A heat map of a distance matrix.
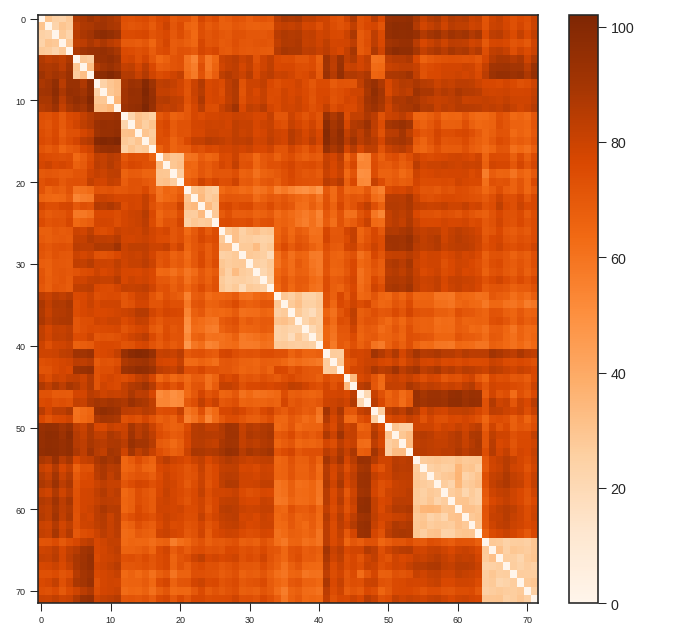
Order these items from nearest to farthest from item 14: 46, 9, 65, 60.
65, 60, 46, 9
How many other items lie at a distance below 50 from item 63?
9
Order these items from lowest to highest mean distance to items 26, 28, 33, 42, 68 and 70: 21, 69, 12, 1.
69, 21, 1, 12
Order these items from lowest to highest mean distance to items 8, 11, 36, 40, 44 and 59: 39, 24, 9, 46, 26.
39, 9, 24, 26, 46
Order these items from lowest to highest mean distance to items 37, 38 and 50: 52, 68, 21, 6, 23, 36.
36, 52, 21, 68, 23, 6
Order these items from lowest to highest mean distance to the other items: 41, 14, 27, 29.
29, 27, 14, 41
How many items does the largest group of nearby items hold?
10
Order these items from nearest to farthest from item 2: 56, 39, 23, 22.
22, 23, 39, 56
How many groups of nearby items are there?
15
